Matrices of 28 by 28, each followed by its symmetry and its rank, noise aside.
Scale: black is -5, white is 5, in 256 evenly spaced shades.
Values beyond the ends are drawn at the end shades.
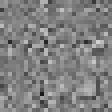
no symmetry, rank four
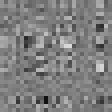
no symmetry, rank three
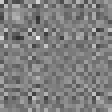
symmetric, rank two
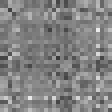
symmetric, rank three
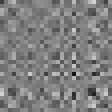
symmetric, rank two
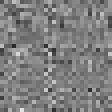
no symmetry, rank four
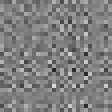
antisymmetric, rank two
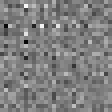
antisymmetric, rank four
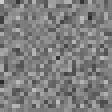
symmetric, rank four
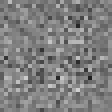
antisymmetric, rank four
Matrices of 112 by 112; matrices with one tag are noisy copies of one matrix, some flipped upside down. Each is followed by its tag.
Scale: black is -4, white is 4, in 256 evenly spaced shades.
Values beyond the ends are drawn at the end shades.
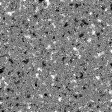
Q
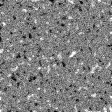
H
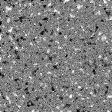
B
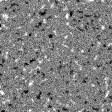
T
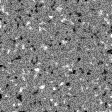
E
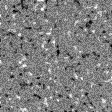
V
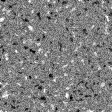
T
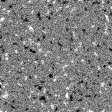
T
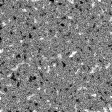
H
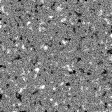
E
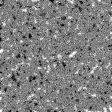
H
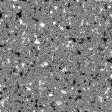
E
